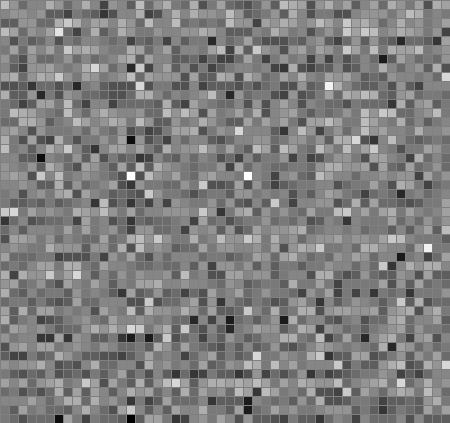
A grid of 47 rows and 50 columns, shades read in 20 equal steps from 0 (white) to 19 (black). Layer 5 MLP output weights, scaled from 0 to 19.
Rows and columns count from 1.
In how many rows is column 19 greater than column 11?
22
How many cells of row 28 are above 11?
4
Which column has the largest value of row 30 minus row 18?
44
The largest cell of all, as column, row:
15, 47
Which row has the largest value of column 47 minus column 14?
42
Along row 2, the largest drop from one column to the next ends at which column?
33
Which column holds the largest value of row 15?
32
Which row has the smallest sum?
43
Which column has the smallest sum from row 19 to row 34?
37
